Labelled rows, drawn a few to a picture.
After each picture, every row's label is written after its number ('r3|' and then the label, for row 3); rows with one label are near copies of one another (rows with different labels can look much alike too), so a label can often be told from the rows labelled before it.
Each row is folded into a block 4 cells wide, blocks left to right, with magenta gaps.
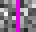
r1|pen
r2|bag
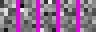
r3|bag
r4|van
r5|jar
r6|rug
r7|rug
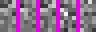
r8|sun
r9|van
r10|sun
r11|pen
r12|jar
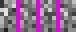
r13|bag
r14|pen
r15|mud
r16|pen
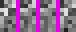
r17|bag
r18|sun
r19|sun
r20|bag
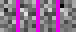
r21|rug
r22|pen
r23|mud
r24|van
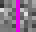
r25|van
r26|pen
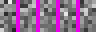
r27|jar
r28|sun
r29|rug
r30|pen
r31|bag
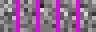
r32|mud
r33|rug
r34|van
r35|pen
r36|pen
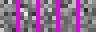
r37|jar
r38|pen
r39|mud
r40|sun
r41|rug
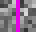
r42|sun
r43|bag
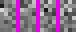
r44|van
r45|sun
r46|rug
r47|mud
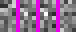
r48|sun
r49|pen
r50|pen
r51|jar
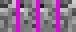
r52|sun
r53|van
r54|van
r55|sun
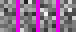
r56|rug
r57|jar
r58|pen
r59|mud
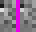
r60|van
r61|van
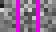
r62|van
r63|mud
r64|rug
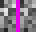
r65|bag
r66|bag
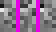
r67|van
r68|sun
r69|van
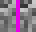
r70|sun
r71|sun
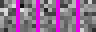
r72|bag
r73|van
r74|rug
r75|sun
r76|jar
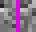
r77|van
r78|sun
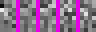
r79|van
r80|sun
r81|sun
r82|mud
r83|pen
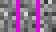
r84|pen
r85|pen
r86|jar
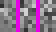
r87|van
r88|bag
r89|mud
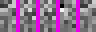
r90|sun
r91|mud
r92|mud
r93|van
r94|sun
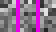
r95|sun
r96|jar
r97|bag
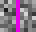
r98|rug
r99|pen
